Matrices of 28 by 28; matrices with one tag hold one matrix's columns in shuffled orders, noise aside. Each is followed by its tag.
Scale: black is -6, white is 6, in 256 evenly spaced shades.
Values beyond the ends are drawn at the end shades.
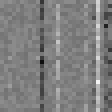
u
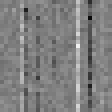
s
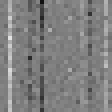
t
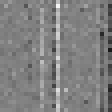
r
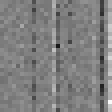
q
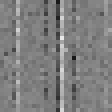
t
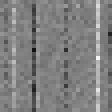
r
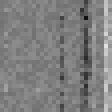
s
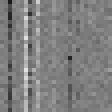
t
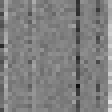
q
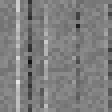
u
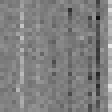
s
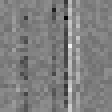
s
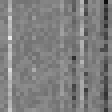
t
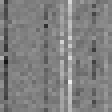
u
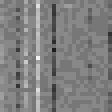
r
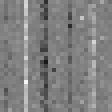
u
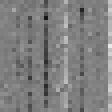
s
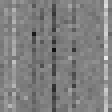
r
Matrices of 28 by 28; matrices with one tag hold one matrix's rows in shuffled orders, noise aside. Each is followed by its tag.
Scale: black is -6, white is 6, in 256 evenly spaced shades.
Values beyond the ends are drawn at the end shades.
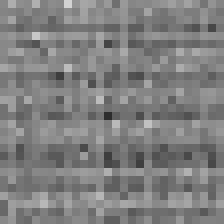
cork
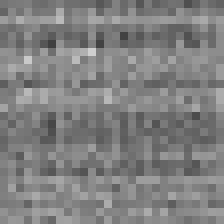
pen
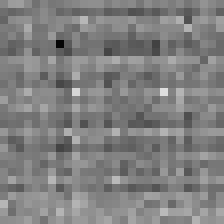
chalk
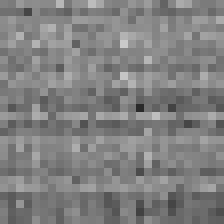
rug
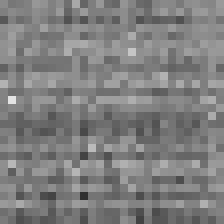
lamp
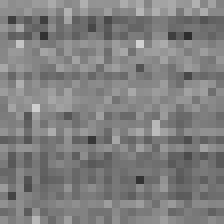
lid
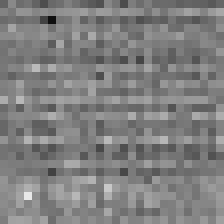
pen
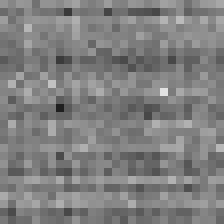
chalk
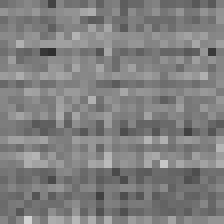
pen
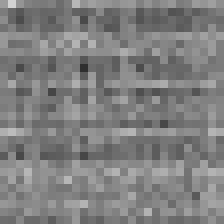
lamp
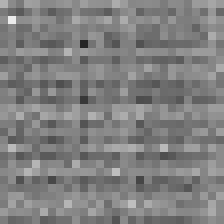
lamp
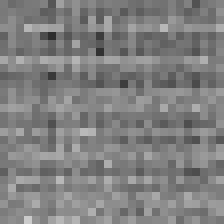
pen
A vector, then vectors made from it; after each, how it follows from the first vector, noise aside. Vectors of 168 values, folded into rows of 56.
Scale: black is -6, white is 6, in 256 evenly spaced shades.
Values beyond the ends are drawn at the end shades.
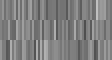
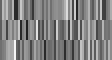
reversed, scaled up.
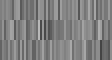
wrapped around, negated.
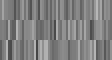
sign-scrambled.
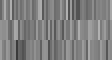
wrapped around, negated.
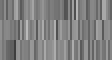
reversed, negated.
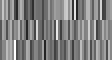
reversed, scaled up.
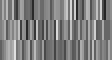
reversed, scaled up.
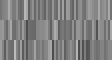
wrapped around, negated.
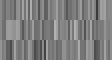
sign-scrambled.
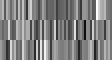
scaled up.
